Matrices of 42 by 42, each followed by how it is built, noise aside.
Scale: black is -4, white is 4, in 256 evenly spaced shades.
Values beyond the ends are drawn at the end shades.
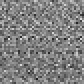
repeating columns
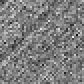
Hankel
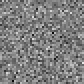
noise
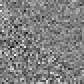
lower triangular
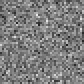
noise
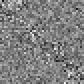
block diagonal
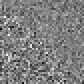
lower triangular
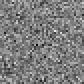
noise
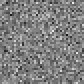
noise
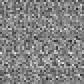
repeating columns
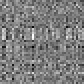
low rank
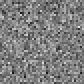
repeating columns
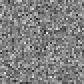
noise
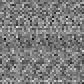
repeating columns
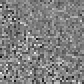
lower triangular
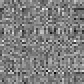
low rank
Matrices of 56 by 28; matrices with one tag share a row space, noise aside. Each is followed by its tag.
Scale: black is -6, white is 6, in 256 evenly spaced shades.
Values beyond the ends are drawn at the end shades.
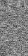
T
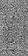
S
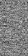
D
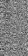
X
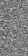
X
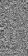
X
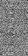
S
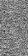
D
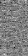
D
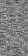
T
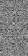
S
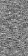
T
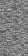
T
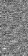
D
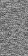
T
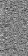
X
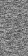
T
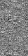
T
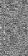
D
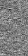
T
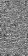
D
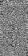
S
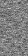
T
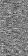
T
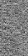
D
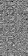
S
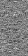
T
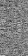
T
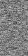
T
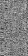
X
